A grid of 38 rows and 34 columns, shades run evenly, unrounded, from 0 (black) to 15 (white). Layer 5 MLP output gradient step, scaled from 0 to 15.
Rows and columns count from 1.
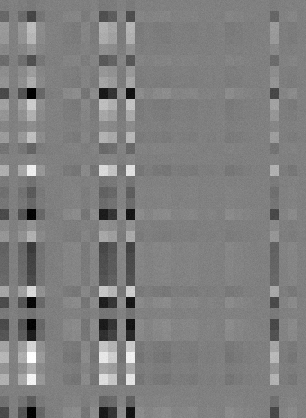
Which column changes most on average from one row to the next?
4
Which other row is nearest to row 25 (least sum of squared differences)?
2
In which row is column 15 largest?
33
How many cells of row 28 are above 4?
30
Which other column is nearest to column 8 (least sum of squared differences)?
18
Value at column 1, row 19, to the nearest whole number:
7
